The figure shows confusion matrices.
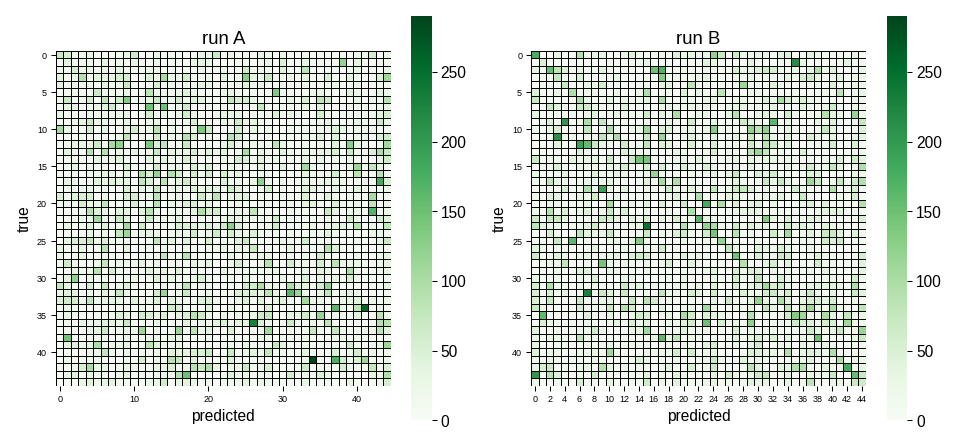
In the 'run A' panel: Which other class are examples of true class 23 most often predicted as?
9
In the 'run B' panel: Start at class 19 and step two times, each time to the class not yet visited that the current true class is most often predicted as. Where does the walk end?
31
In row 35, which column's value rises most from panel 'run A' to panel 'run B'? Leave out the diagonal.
1
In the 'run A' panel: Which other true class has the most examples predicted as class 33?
15
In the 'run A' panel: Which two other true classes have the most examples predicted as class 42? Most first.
21, 19
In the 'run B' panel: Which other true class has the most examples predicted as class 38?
2
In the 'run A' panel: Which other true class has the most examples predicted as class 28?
37
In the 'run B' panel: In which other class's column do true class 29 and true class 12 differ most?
6
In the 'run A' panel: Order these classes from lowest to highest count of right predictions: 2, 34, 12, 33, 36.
34, 2, 36, 33, 12
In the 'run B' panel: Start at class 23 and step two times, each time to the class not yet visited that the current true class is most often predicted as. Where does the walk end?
44
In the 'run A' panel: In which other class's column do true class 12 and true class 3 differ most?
25
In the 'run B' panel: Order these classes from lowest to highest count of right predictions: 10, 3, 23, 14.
3, 10, 23, 14
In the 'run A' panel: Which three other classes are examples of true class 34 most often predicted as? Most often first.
41, 37, 40
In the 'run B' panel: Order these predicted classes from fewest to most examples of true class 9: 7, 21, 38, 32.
38, 21, 7, 32
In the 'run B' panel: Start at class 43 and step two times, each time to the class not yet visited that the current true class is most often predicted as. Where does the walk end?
24
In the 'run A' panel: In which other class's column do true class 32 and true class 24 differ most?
31
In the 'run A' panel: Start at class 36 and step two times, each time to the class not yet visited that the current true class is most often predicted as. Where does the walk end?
6
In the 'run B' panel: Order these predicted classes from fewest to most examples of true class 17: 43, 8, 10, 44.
8, 10, 43, 44
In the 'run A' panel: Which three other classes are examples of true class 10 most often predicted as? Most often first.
19, 0, 13
